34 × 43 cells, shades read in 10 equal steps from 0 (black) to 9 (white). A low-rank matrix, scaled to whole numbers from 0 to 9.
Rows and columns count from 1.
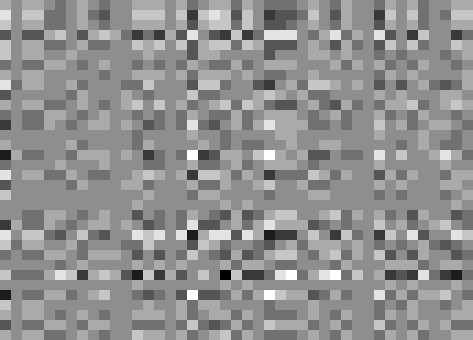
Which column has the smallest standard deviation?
34
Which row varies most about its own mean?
28
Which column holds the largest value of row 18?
1
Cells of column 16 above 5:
2
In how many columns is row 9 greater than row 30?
17
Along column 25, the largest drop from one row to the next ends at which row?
24
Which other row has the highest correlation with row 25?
9
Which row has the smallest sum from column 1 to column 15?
4
